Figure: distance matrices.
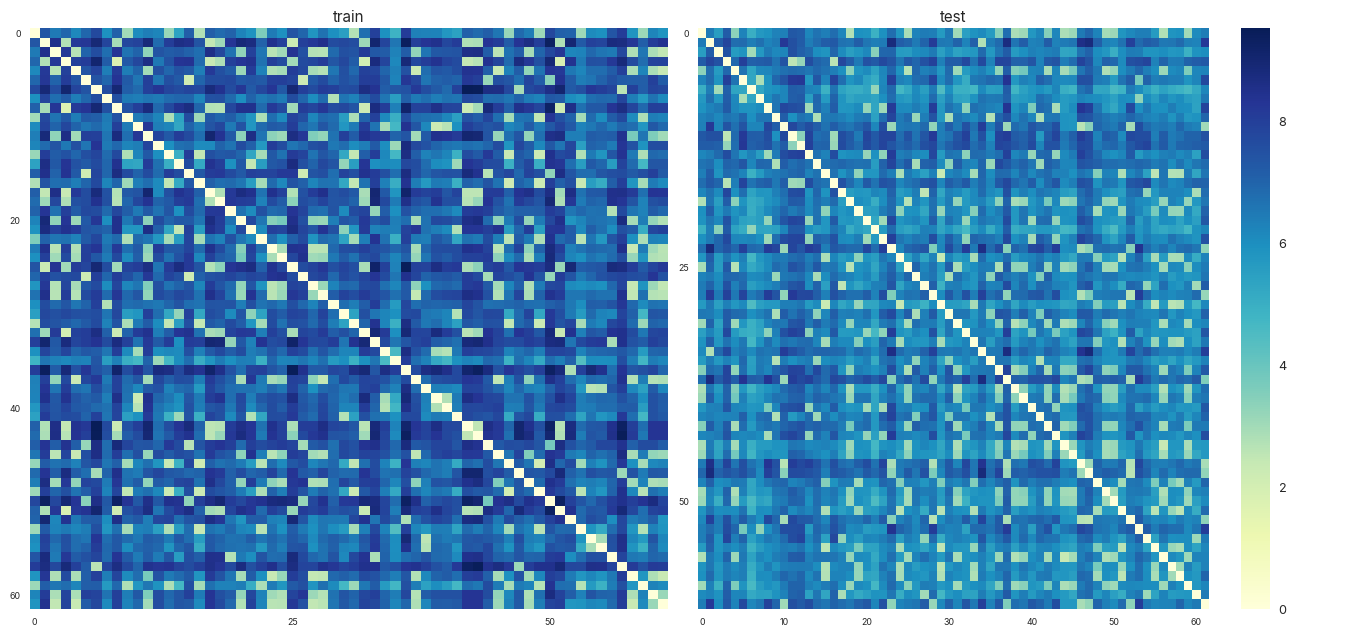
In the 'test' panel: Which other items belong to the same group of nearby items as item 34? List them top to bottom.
1
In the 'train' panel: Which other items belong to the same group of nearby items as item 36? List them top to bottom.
52
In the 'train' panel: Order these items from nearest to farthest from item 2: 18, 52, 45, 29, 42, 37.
45, 37, 52, 29, 18, 42
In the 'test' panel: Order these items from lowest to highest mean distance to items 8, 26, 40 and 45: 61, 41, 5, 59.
59, 41, 5, 61
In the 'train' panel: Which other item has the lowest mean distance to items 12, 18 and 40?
35
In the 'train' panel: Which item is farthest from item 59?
50
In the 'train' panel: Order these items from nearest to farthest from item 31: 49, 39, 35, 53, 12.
49, 53, 35, 12, 39
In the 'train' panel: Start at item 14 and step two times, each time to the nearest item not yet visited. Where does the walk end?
41
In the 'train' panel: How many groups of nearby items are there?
12
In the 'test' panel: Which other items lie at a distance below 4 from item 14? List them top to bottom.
9, 26, 30, 35, 41
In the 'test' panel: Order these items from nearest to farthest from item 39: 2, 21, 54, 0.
0, 21, 2, 54
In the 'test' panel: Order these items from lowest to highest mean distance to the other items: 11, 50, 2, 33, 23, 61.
50, 33, 2, 61, 23, 11
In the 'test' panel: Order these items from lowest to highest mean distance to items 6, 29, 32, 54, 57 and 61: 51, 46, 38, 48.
51, 48, 38, 46
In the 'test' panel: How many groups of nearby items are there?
10
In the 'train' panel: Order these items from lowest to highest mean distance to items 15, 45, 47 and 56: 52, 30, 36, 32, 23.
23, 52, 30, 36, 32
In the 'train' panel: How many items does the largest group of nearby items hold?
14
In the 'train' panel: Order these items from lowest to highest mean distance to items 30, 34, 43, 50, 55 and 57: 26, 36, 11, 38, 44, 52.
38, 26, 44, 52, 11, 36
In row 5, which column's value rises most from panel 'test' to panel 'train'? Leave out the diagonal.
7
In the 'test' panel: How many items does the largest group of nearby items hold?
15
